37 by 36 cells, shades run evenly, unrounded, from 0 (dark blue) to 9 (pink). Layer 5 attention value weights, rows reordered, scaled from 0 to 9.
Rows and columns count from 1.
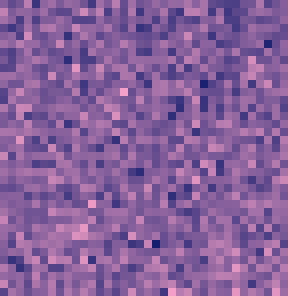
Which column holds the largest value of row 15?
15
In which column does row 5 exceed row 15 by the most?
4
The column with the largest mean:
10
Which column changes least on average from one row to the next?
29
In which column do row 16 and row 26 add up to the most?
12
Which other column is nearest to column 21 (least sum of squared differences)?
36
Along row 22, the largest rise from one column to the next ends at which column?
27
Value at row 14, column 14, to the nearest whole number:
7
